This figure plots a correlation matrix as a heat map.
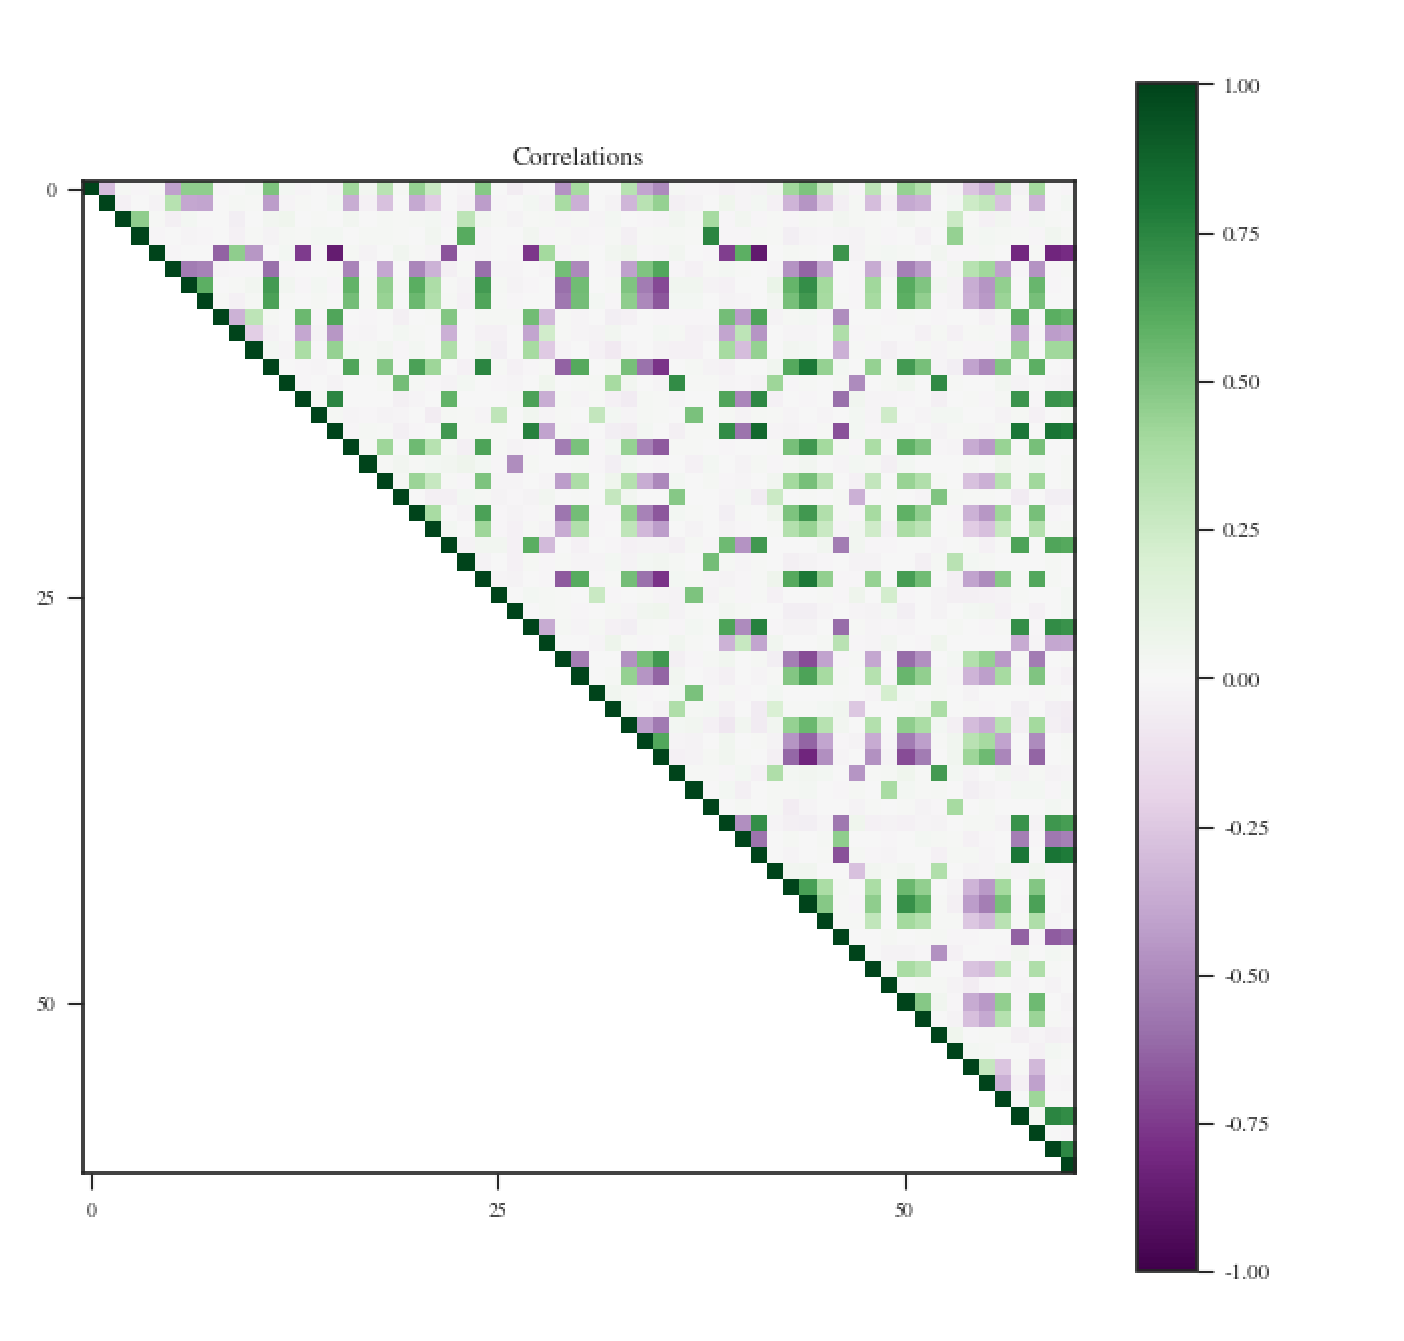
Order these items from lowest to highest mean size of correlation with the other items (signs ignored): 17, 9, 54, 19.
17, 19, 9, 54
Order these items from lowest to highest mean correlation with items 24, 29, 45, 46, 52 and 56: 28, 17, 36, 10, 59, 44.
59, 10, 17, 28, 36, 44
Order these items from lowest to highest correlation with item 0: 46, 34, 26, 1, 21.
34, 1, 26, 46, 21
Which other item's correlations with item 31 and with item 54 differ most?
37
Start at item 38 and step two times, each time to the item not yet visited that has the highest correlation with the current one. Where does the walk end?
23
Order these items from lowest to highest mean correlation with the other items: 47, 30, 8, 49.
47, 49, 8, 30
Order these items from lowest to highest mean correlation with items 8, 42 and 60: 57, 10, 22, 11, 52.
11, 52, 10, 22, 57
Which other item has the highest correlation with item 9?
4
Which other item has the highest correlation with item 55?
35
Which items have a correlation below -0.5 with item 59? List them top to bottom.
4, 40, 46
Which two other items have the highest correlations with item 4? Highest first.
46, 40
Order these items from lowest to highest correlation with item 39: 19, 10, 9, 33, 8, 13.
9, 33, 19, 10, 8, 13
